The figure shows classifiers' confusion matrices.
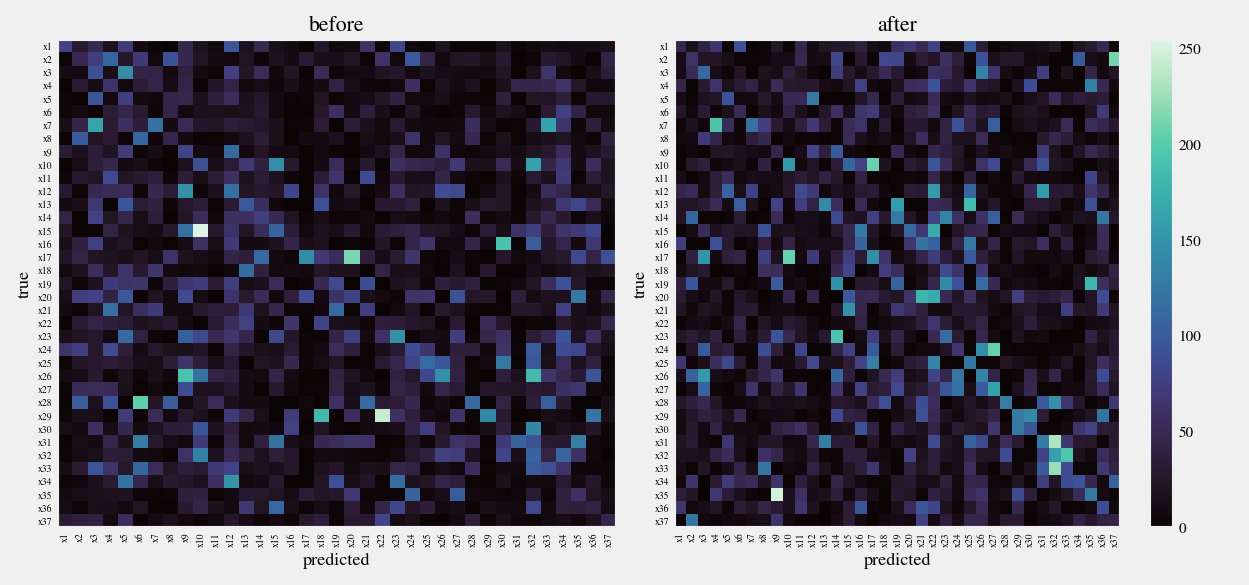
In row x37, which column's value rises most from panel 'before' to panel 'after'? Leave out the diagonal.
x2
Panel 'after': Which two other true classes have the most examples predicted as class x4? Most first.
x7, x16
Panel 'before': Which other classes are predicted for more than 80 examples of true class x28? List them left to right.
x2, x4, x6, x8, x21, x33
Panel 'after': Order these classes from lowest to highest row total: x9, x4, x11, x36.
x11, x9, x36, x4
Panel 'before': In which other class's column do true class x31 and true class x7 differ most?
x3
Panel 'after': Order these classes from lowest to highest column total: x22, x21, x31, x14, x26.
x31, x21, x14, x26, x22
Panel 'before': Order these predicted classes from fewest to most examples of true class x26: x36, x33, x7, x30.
x7, x30, x33, x36
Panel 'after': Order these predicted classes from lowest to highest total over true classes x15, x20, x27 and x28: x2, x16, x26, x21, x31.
x2, x31, x26, x16, x21
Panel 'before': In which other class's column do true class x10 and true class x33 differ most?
x15
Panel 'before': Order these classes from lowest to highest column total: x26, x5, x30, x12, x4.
x26, x30, x4, x5, x12
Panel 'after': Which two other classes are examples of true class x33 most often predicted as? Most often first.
x32, x8
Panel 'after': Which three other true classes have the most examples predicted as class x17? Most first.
x10, x25, x24
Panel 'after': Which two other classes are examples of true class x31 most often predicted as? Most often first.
x32, x13
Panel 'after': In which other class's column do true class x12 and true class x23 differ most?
x14
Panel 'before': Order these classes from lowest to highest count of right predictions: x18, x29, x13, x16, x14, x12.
x18, x16, x14, x13, x12, x29
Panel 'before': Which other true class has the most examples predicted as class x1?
x24
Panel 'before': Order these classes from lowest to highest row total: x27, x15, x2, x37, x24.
x37, x27, x2, x24, x15
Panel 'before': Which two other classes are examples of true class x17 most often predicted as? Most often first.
x20, x14
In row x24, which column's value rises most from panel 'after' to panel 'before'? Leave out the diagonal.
x32
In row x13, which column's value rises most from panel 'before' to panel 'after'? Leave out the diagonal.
x25
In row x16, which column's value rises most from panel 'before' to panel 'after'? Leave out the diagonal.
x21
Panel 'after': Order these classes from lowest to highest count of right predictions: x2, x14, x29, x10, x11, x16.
x11, x2, x14, x16, x29, x10
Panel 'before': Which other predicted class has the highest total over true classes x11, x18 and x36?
x13
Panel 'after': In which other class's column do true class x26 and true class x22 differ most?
x3
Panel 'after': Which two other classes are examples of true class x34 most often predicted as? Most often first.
x37, x33
